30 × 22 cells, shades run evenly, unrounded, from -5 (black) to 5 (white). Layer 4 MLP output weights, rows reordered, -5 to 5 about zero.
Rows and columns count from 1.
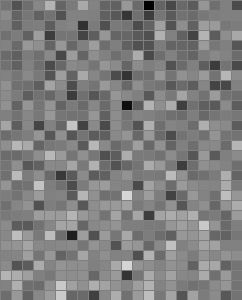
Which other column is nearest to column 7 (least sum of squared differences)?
9
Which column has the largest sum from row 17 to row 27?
12
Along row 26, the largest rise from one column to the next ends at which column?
14
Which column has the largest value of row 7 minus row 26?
13
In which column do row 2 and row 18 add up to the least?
6
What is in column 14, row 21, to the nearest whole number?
0
